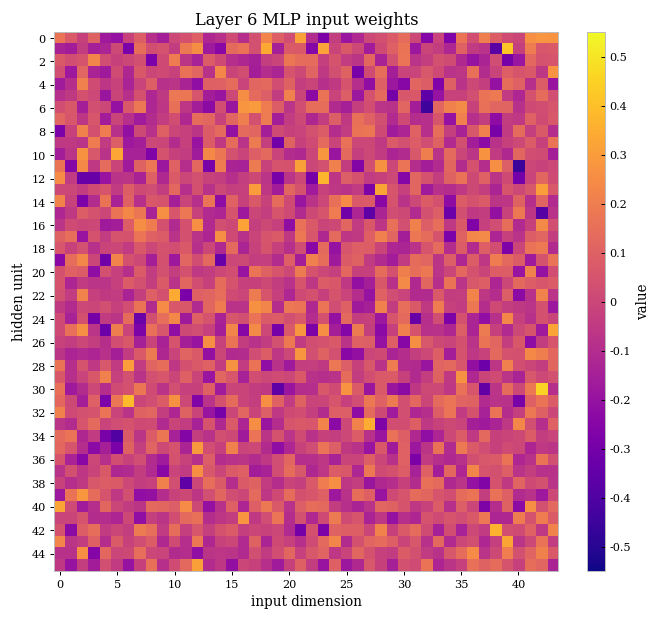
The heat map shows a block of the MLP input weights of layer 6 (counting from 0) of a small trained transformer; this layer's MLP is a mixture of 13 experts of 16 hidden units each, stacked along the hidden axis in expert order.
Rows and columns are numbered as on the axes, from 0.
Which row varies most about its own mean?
25
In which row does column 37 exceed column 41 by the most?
26
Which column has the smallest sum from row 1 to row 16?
38
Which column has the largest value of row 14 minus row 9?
19
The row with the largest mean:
31
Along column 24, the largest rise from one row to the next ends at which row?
11
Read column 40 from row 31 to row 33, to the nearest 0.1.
-0.3 0 0.2
